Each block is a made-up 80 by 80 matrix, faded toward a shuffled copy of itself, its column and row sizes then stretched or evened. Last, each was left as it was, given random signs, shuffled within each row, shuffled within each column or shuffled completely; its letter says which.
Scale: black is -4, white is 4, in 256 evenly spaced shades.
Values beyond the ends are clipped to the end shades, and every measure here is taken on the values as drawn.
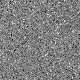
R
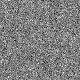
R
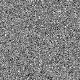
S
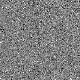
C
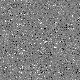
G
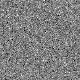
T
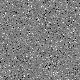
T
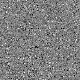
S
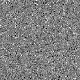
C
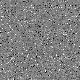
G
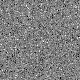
R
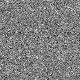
G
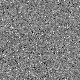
R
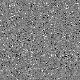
C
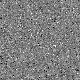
R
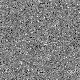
G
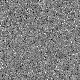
R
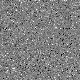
G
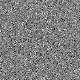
T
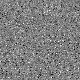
G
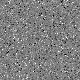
R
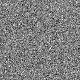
T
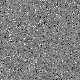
T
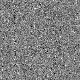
T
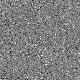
T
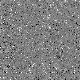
S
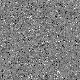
S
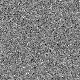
G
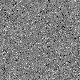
T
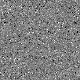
S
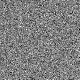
G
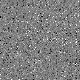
C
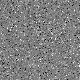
T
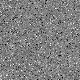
G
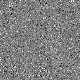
S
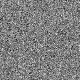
R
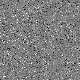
S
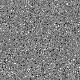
G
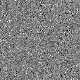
S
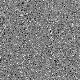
T
